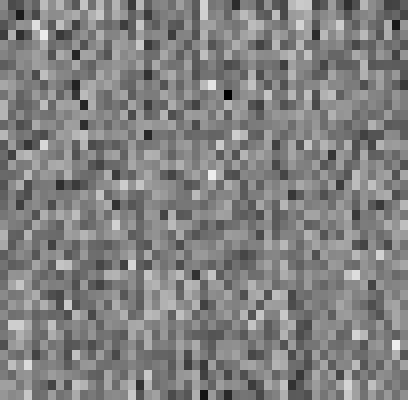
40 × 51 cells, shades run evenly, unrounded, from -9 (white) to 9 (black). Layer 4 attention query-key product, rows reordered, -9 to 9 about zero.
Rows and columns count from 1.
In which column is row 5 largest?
19
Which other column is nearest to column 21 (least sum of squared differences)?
24
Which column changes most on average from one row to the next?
10
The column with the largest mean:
33
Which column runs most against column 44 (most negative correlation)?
18
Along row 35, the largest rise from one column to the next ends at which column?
51
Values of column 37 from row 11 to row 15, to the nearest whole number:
2 -2 1 0 -3
